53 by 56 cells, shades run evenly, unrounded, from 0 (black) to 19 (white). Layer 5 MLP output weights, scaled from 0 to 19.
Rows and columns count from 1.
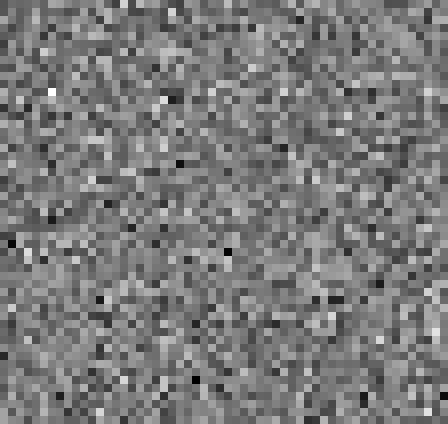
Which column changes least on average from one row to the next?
49
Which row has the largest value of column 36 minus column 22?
12
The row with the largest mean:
37
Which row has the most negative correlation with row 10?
36
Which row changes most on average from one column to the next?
50
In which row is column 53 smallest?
28
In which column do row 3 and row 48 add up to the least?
54
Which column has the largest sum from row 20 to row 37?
40
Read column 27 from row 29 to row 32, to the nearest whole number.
7 11 5 12
